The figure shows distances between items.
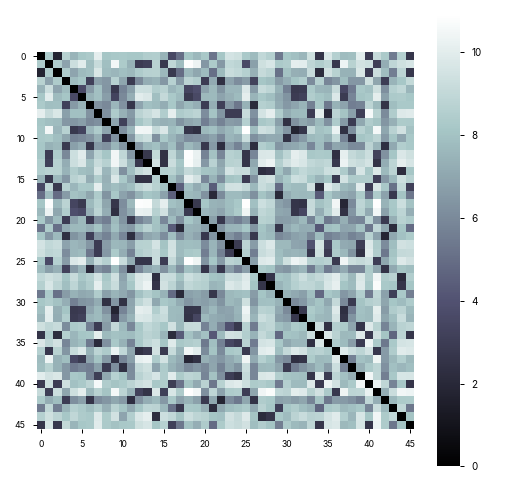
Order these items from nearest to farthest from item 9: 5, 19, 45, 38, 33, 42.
19, 5, 38, 42, 45, 33
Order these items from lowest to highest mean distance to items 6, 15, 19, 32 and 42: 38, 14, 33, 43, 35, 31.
31, 38, 35, 33, 43, 14
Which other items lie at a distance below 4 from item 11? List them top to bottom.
3, 6, 20, 22, 26, 42
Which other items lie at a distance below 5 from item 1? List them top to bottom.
12, 13, 15, 25, 36, 41
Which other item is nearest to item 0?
2
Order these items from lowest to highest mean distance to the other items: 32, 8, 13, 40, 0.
8, 32, 0, 40, 13
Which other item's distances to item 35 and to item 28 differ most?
7
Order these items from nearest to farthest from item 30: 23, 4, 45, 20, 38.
38, 4, 20, 23, 45
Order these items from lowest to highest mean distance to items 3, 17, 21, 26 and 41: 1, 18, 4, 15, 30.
15, 1, 30, 4, 18
